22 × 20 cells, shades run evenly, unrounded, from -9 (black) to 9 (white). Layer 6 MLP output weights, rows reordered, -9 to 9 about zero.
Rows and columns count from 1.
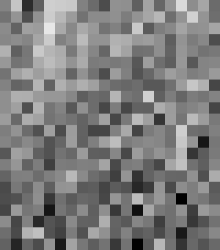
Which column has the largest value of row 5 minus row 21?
17
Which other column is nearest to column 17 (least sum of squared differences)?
2
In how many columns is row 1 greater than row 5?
9
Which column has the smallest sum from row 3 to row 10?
10
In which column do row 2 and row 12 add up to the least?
3
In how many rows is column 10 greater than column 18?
9
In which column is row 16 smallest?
13
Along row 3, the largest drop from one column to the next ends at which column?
14
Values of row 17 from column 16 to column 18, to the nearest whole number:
-4 1 0
